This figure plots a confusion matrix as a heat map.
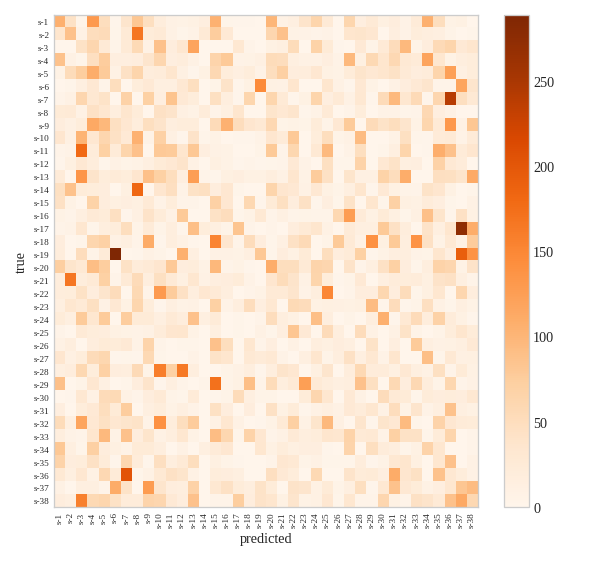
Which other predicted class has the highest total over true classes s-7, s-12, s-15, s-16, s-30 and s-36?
s-31
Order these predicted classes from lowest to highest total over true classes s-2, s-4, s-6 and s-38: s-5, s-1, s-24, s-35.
s-24, s-35, s-1, s-5
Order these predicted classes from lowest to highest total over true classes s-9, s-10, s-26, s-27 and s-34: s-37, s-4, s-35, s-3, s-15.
s-37, s-35, s-3, s-15, s-4
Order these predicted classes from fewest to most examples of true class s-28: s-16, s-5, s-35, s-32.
s-16, s-32, s-35, s-5
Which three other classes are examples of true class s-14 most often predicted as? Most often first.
s-8, s-2, s-20
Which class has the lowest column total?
s-14
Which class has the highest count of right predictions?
s-13
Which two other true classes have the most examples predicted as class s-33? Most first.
s-18, s-26
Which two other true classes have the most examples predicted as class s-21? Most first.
s-2, s-5
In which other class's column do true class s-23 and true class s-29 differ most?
s-15
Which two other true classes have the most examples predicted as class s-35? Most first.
s-11, s-36
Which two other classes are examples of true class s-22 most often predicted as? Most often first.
s-25, s-10
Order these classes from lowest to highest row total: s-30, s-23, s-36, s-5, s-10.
s-30, s-23, s-10, s-36, s-5
